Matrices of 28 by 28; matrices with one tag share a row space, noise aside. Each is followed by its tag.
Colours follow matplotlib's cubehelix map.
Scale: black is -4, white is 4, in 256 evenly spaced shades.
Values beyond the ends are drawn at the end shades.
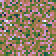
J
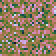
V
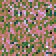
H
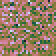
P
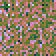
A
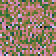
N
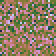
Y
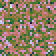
Y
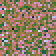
J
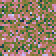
P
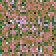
N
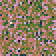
N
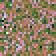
J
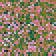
A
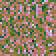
H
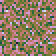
J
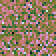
P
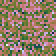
N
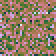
Y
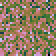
Y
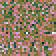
H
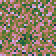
V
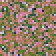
H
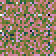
Y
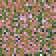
V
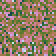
N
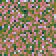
V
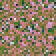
H
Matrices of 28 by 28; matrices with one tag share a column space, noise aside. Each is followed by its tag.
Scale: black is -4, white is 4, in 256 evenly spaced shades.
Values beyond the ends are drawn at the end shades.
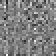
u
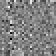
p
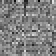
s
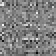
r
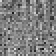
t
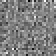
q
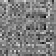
s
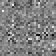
r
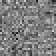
p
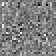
r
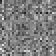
t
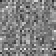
q
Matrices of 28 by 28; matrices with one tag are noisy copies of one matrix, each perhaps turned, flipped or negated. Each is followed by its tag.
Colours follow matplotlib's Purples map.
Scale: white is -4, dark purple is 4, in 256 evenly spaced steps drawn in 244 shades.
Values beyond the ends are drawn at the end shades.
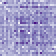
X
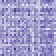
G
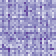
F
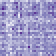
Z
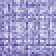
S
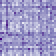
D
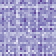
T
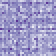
T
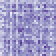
S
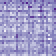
S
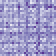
T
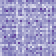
G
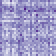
Z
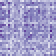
D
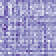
G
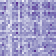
Z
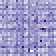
F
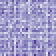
F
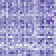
Z
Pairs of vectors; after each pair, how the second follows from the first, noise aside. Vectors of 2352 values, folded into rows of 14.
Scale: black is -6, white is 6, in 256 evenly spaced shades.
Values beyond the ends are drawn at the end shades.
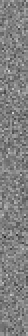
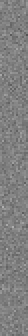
wrapped around, shrunk.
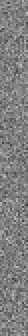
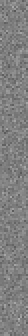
wrapped around, shrunk.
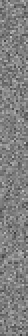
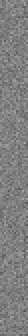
shrunk.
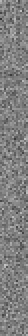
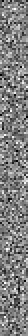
wrapped around, negated, scaled up.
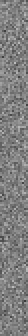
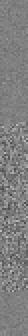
reversed, negated, partly zeroed.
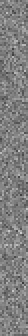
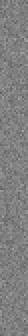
wrapped around, shrunk.
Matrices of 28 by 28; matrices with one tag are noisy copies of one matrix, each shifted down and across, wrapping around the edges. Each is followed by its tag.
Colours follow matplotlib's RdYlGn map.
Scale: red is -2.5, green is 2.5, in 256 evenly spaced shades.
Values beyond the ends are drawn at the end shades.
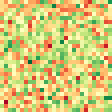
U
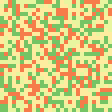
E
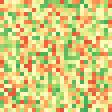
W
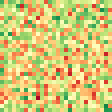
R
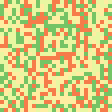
W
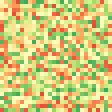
E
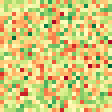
U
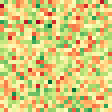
W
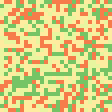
U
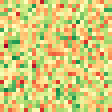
W
